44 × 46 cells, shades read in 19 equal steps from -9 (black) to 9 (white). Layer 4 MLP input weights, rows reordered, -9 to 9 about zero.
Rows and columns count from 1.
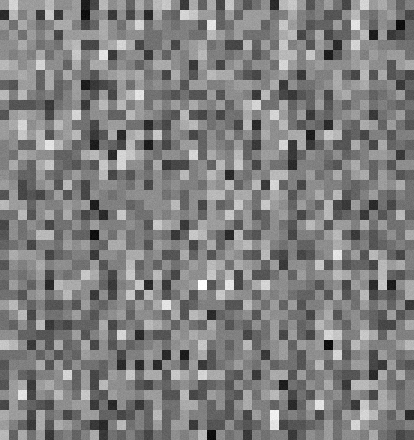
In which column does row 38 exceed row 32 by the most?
24
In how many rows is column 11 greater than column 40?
13
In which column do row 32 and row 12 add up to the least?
35
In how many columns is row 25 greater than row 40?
22
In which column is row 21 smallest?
11
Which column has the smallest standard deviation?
2
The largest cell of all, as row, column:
29, 23
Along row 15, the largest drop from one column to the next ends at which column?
33
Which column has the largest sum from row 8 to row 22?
31
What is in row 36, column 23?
3
